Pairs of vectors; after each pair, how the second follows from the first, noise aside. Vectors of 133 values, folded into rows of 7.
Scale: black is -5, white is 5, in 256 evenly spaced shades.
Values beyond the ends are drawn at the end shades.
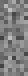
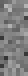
partly zeroed.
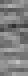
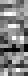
reversed, scaled up.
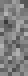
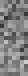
shuffled.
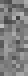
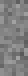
wrapped around, negated, shrunk.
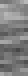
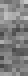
copied.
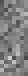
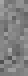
negated, shrunk.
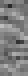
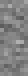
negated, shrunk.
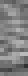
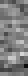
copied.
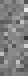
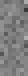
negated, shrunk.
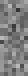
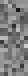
copied.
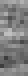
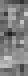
negated.
